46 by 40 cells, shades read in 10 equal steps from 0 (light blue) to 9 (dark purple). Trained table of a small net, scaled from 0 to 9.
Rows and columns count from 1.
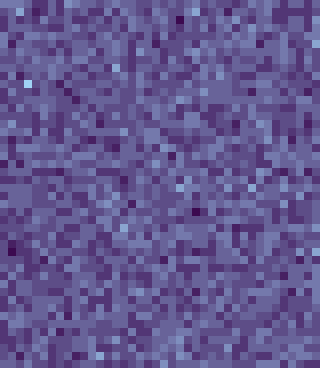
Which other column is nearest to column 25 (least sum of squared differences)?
11
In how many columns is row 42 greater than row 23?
14
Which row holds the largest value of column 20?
6
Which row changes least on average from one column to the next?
13
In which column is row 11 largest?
8
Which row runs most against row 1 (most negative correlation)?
23
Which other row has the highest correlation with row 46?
12
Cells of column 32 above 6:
8
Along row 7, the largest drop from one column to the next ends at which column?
18
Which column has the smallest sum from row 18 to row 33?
29
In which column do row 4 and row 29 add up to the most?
30
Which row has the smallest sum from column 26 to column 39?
24
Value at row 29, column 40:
3
